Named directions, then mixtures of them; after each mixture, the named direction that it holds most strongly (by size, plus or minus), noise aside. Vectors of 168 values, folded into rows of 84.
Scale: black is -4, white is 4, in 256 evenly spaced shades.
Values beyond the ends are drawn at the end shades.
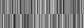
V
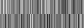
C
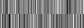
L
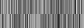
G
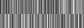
C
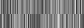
G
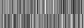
V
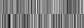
L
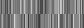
G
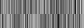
G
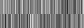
C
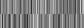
V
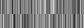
V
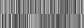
G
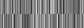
V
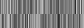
G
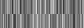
V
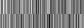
C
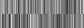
L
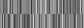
V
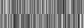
C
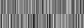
L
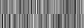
L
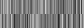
G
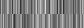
V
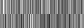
C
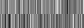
L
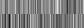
L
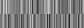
C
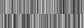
V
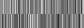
G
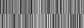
C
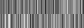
C
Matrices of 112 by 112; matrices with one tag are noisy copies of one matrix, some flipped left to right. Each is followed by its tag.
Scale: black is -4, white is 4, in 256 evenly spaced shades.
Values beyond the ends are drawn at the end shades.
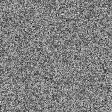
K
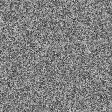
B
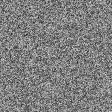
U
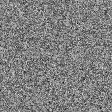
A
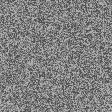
U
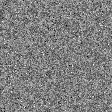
B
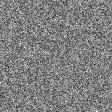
A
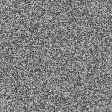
U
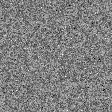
K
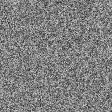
A
